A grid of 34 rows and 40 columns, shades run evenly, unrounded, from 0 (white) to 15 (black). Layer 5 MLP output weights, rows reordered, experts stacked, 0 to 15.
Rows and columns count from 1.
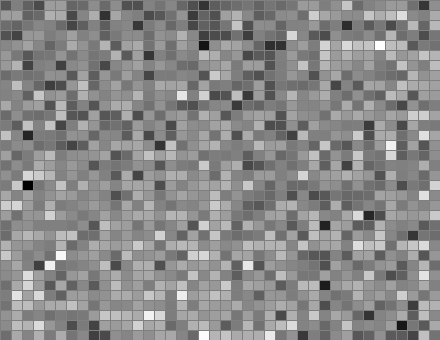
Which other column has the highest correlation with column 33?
28
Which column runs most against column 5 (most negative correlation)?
11
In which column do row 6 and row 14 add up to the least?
39
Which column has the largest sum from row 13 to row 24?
34
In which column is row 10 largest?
23
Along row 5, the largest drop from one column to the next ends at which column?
20
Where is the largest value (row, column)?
19, 3
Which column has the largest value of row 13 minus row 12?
6
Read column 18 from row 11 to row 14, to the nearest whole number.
10 8 7 7
